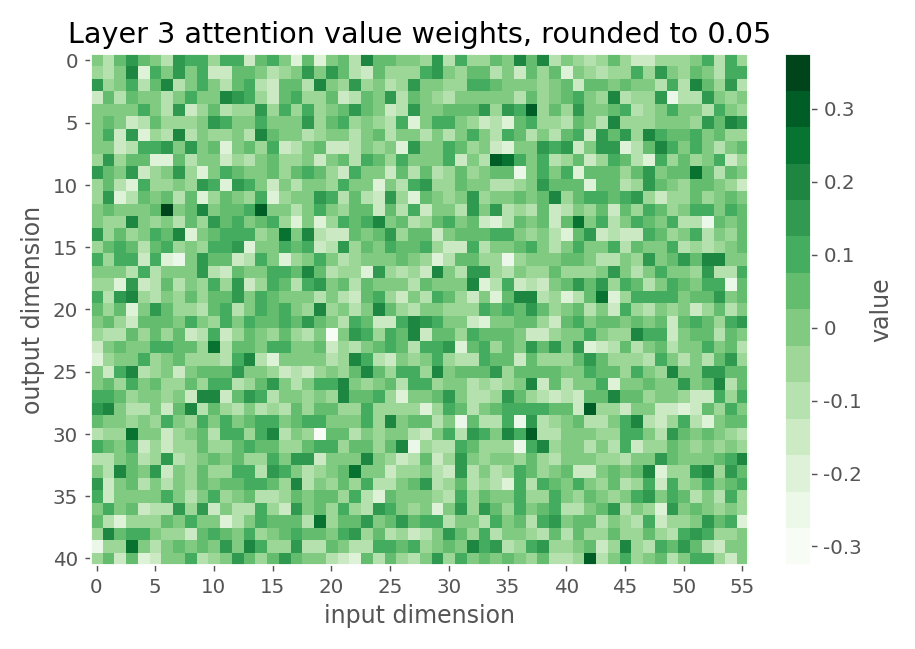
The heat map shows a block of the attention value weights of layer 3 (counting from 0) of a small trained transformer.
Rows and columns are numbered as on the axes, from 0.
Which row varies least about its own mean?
35
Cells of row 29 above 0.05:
14
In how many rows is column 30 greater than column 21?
18
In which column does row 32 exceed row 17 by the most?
23
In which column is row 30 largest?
37
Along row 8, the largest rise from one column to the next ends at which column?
34
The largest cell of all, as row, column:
12, 6
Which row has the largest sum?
25
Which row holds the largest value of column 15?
30
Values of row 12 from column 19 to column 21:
0.1 0 -0.05
